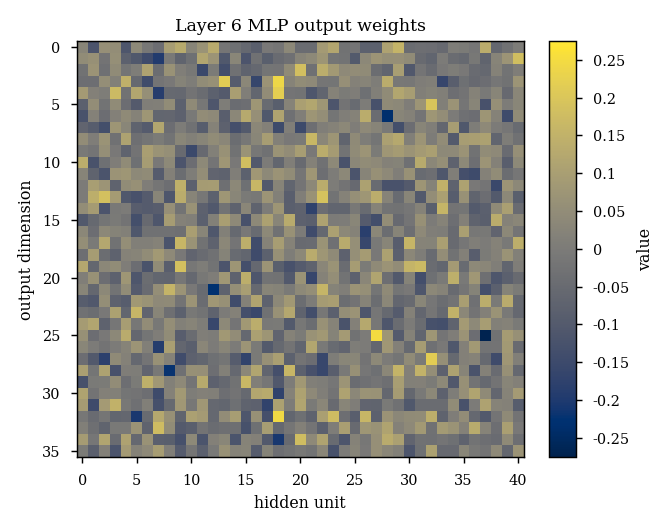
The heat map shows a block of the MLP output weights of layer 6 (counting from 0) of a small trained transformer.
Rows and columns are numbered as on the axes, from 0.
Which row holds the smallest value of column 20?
7
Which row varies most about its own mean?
32
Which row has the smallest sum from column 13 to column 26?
14
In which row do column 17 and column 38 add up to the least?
12
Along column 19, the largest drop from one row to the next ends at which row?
24
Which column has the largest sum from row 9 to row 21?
22
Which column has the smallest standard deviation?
25
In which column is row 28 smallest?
8
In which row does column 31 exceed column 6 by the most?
19
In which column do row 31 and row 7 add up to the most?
3
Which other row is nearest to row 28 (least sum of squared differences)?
16
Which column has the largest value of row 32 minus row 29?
18
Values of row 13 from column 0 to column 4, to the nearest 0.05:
0 0.15 0.2 0.1 -0.1
